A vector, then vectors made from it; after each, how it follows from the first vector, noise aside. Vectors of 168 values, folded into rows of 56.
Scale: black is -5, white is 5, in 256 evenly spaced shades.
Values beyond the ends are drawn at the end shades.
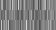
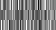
scaled up.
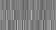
wrapped around, shrunk.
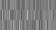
wrapped around, shrunk.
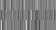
partly zeroed.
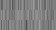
negated, shrunk.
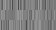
negated, shrunk.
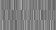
wrapped around, shrunk.
